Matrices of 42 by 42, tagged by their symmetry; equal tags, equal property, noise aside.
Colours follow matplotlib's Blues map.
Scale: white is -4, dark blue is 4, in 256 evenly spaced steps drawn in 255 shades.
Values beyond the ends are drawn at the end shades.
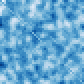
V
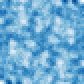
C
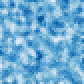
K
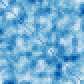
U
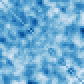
U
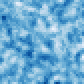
K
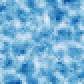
C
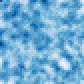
U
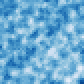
U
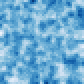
K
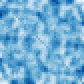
C
